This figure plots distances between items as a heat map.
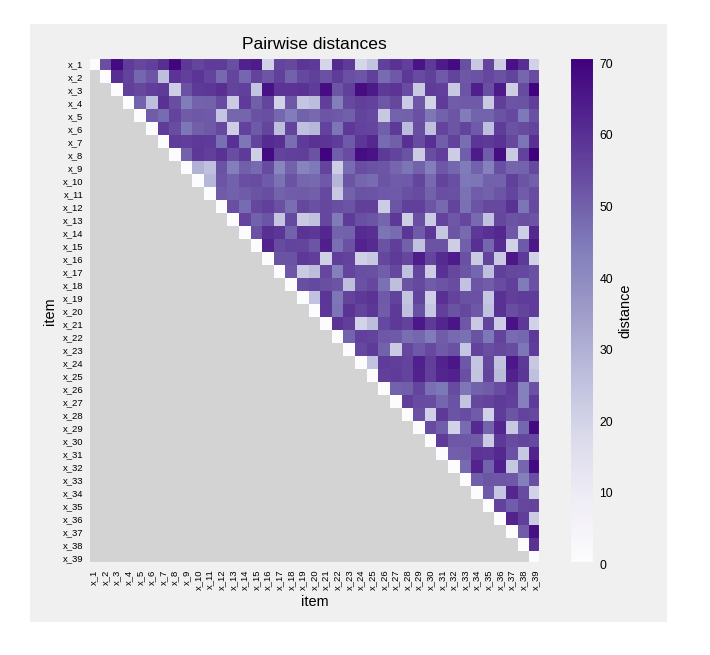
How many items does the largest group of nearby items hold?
9
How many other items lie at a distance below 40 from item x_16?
7
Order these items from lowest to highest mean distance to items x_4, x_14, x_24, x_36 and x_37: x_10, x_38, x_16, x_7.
x_16, x_38, x_10, x_7
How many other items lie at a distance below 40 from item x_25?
7
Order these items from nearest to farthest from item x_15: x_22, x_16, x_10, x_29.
x_29, x_22, x_10, x_16
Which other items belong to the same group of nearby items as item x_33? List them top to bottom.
x_18, x_23, x_27
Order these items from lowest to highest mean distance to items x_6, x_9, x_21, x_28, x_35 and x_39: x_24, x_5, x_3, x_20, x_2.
x_20, x_24, x_5, x_2, x_3
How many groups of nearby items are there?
8
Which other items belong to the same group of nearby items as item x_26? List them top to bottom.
x_5, x_12
